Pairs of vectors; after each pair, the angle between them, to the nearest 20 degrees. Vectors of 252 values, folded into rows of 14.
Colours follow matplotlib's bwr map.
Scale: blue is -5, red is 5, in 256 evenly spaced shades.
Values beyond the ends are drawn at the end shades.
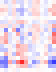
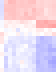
80 degrees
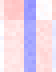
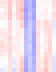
20 degrees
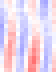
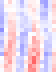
20 degrees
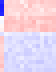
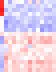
160 degrees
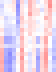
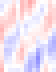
60 degrees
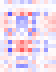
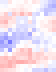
60 degrees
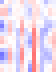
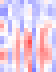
140 degrees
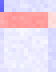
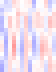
80 degrees
